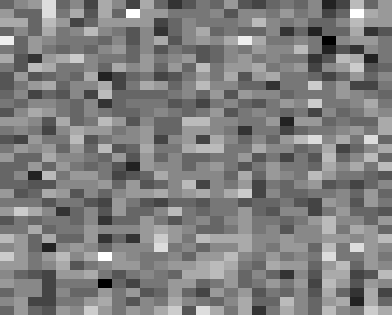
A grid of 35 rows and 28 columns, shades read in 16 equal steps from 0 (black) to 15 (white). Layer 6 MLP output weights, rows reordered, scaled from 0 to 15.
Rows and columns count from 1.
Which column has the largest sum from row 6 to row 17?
11
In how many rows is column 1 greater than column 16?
14
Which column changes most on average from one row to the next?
8
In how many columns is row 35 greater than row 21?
17
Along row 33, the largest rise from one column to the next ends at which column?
27
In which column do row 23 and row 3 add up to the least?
12
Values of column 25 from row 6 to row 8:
5 11 9
